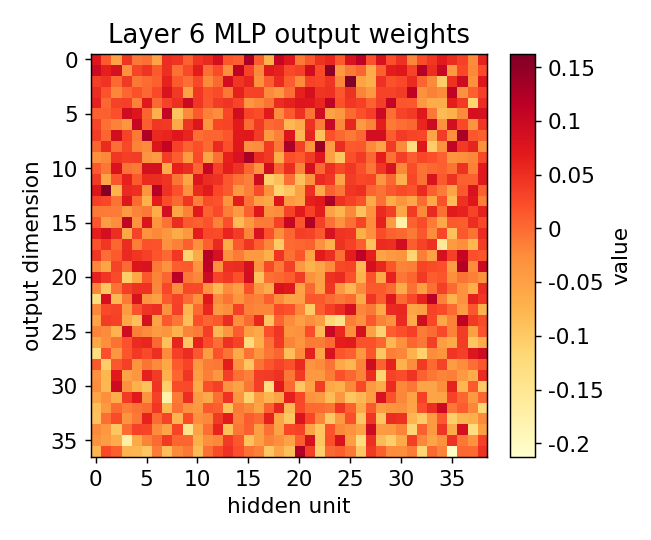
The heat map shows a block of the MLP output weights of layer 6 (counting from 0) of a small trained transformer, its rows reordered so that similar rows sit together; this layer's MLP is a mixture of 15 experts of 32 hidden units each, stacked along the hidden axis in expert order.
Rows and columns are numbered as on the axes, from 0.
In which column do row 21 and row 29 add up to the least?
1
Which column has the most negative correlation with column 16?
24
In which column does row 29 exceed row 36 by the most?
35
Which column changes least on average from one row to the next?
10
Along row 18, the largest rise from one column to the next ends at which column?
11
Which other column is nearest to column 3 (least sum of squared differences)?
26
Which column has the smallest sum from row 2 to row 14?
34
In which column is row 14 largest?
7
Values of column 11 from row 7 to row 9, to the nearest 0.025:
0 0 -0.05
